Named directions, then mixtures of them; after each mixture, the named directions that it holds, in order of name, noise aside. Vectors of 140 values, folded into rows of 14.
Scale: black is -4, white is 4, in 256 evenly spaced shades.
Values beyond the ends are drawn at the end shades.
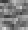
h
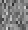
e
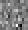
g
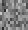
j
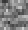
h, j.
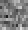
g, h.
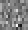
g.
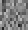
g, j.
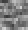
h.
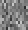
e.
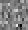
g.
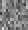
j.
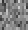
e, j.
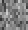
e, j.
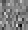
g, j.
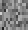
j.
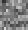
h, j.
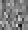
g, j.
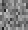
j.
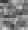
h.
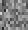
j.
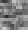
h.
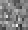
g, h.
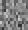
g, j.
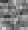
h.
